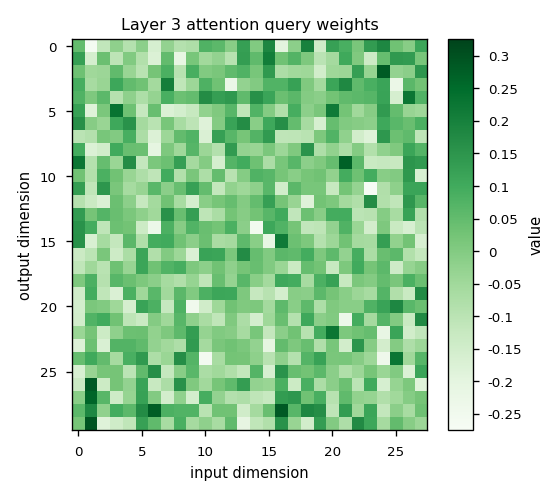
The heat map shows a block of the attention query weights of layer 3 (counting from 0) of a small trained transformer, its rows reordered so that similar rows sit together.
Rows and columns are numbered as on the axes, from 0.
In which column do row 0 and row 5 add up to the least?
1
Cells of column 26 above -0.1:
25
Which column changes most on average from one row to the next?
27
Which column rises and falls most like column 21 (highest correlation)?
0
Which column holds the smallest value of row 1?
8
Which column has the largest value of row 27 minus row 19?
16
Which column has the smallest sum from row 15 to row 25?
15
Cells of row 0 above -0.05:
20
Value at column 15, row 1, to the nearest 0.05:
0.2
